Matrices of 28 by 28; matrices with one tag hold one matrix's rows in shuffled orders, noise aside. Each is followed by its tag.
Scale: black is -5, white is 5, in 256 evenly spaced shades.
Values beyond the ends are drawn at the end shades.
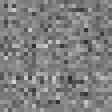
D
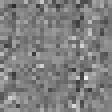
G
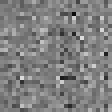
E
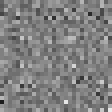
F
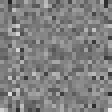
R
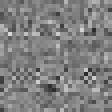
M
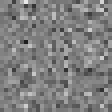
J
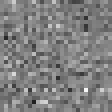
D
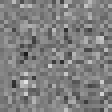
J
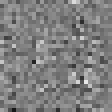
G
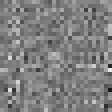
R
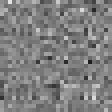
M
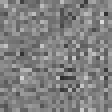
E
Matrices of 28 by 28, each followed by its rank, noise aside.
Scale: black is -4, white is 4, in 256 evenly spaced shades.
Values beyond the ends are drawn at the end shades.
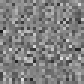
six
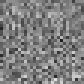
eight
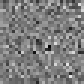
eight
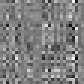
three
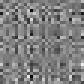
three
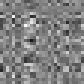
three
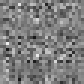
four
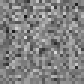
eight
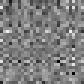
four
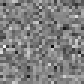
eight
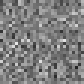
eight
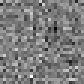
eight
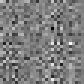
four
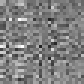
four
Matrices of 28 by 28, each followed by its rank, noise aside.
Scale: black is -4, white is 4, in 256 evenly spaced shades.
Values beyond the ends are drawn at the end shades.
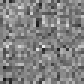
six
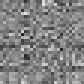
six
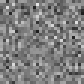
eight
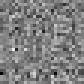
five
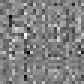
five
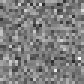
eight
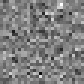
eight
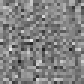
six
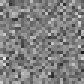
seven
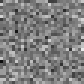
seven
